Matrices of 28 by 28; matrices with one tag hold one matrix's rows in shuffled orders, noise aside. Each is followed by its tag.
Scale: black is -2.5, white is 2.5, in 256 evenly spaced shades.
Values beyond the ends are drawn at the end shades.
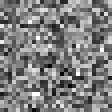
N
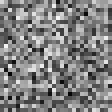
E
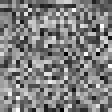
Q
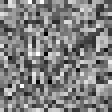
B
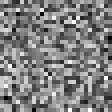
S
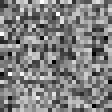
N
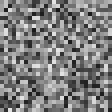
E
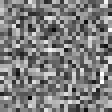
Q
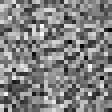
S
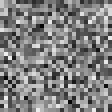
E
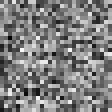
N
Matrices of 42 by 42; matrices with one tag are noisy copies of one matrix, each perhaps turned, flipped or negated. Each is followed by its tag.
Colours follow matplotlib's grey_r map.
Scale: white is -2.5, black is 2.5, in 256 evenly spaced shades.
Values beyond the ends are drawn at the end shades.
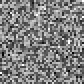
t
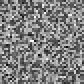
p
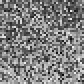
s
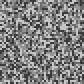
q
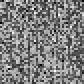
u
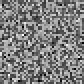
p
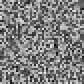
q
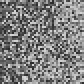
s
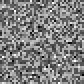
p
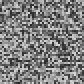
u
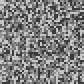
q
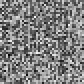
u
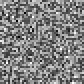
q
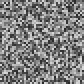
p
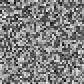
t
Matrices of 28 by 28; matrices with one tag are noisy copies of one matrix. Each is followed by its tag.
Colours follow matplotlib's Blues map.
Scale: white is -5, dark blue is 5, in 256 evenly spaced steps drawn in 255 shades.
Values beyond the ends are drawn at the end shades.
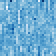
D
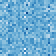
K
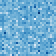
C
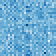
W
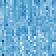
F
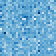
C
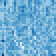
F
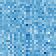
W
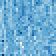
F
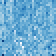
F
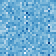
K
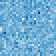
C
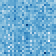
W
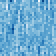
D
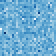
C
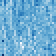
F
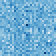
W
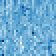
F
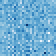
W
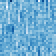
D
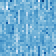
D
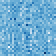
W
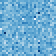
C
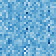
K
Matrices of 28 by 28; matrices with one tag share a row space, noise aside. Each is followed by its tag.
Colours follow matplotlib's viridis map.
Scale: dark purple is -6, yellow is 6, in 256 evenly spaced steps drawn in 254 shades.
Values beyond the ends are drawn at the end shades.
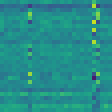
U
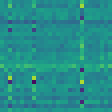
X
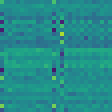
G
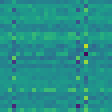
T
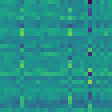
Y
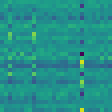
X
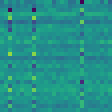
X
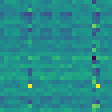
U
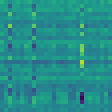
X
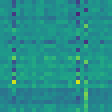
T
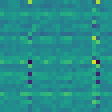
U
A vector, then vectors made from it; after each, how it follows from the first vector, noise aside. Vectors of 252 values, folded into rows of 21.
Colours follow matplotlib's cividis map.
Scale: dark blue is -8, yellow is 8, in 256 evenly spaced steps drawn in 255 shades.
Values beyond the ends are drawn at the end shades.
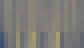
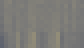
shrunk.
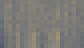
shrunk.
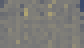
reversed, partly zeroed.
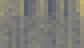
reversed, negated.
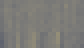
shrunk.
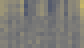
reversed, negated.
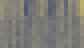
reversed, negated.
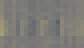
wrapped around, negated, shrunk.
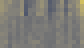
reversed, negated.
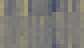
wrapped around.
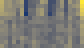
reversed, negated, scaled up.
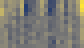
reversed, negated, scaled up.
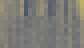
reversed, negated.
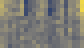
reversed, negated, scaled up.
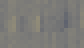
wrapped around, shrunk.
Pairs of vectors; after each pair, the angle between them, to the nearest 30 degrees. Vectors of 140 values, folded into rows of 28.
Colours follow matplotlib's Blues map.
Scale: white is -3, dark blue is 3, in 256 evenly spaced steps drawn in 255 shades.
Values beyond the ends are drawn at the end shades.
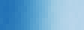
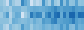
120 degrees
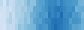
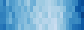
120 degrees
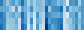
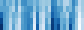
60 degrees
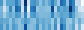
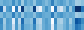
90 degrees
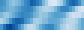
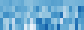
90 degrees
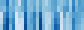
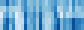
30 degrees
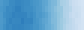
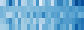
120 degrees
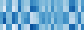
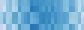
60 degrees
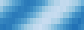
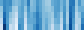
90 degrees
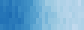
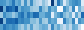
60 degrees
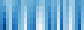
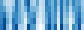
30 degrees
